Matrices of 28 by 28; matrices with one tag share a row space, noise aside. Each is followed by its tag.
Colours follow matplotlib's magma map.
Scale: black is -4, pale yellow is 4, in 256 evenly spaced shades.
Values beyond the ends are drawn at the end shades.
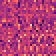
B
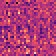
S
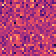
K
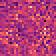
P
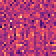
K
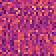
B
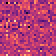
S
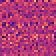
B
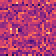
P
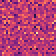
B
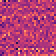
B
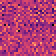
B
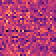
S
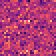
S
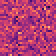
P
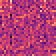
K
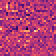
S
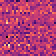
S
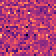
S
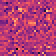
P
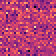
S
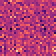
K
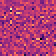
K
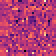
P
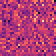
B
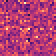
S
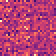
S
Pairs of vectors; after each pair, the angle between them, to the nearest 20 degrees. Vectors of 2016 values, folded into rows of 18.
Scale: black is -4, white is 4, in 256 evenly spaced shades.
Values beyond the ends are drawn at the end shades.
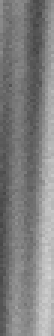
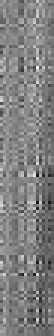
120 degrees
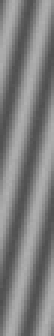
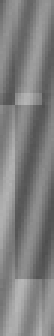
40 degrees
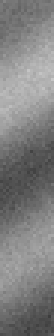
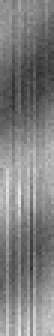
160 degrees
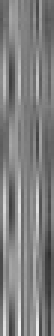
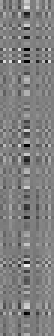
100 degrees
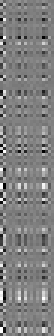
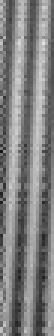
80 degrees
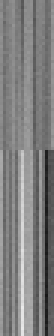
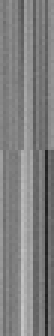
20 degrees
